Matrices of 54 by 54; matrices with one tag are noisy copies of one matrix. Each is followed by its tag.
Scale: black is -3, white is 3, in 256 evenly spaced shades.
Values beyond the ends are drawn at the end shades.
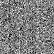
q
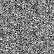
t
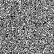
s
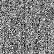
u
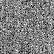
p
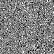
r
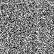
q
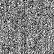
u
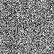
s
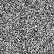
t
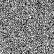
r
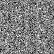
q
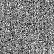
p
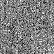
p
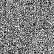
p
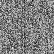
u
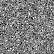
t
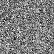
q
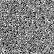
s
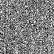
p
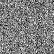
r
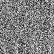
p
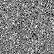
t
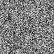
q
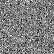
r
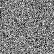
r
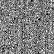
u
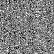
q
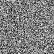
s
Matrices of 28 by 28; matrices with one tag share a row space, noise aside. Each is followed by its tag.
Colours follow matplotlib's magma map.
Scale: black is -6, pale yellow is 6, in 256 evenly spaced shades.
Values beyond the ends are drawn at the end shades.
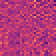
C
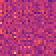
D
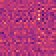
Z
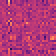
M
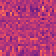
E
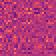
D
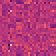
M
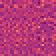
Z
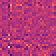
M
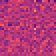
C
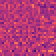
Z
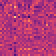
D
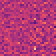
C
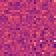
C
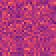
M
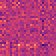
E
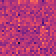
E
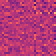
C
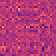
E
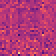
E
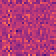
M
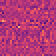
E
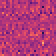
E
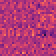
Z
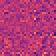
C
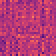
E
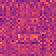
E
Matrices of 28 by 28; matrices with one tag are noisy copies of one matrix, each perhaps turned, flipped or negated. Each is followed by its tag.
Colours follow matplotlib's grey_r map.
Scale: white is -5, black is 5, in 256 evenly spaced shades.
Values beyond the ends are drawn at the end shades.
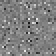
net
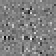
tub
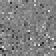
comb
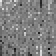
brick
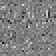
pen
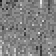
brick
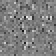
tub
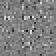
tub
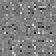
pen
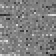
brick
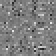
pen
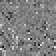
comb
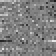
brick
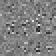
tub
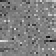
brick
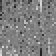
brick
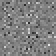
net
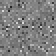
net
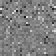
comb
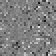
comb
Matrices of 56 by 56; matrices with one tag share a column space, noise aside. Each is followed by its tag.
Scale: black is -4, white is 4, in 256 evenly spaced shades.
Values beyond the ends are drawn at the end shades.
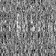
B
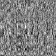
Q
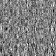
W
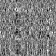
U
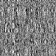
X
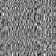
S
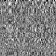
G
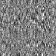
S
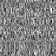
U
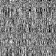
X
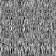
W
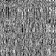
X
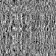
B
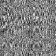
S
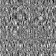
S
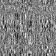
B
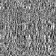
Q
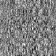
W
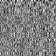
G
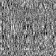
Q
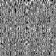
G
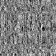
B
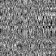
S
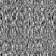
S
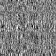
B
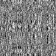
B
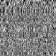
G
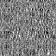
U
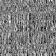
B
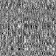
Q
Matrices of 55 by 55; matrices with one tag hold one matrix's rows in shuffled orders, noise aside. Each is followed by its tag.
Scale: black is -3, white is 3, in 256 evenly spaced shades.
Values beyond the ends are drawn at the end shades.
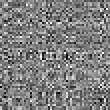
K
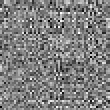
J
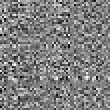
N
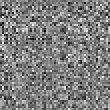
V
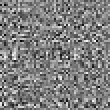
N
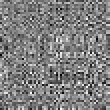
J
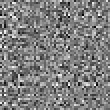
N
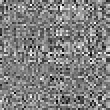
J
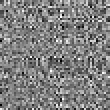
J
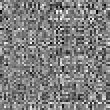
J
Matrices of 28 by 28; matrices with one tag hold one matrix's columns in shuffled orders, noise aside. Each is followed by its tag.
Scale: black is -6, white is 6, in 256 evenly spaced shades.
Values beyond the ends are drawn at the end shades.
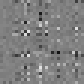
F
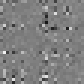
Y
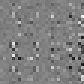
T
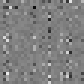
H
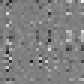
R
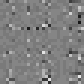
Y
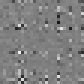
Y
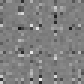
Y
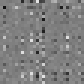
H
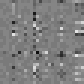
F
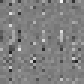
R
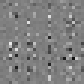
T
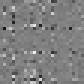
Y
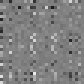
H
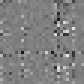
F
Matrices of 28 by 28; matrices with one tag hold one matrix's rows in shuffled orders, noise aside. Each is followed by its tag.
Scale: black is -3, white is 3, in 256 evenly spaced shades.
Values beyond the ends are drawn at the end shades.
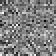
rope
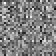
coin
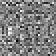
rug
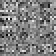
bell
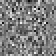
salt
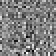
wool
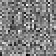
wool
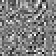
salt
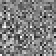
coin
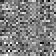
bell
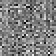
wool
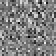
salt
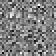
salt
